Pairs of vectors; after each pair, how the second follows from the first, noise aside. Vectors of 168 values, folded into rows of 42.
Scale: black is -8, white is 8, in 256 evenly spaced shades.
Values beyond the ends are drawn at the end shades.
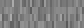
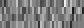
reversed, negated, scaled up.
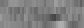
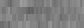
reversed, shrunk.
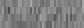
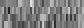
scaled up.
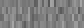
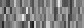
reversed, negated, scaled up.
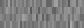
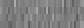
reversed, negated, partly zeroed.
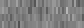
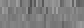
partly zeroed.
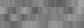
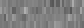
partly zeroed.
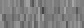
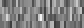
reversed, negated, scaled up.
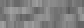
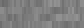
reversed, shrunk.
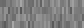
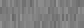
reversed, shrunk.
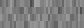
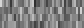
negated, scaled up.
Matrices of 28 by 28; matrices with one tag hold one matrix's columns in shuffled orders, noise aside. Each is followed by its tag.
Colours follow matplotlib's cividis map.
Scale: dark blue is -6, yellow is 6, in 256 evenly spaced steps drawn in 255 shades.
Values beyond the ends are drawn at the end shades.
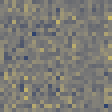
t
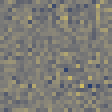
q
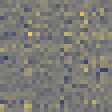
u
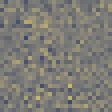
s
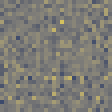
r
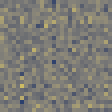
s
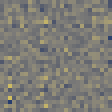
s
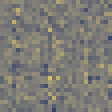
r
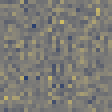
r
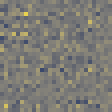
u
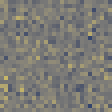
t
